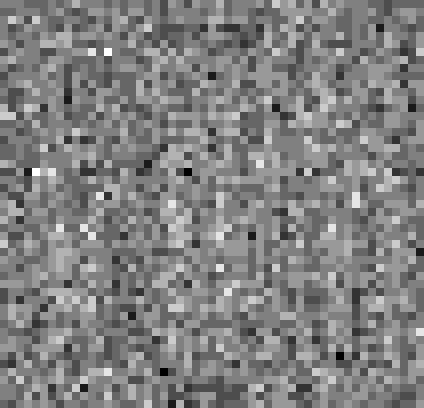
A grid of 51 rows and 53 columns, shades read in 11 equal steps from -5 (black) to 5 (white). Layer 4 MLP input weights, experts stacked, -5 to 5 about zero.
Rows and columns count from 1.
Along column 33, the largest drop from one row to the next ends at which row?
50
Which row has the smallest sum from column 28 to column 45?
4
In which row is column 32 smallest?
30
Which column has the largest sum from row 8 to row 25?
34
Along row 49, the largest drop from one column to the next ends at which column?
11
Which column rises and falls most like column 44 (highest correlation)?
33
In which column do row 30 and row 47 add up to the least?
21
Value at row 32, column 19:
0
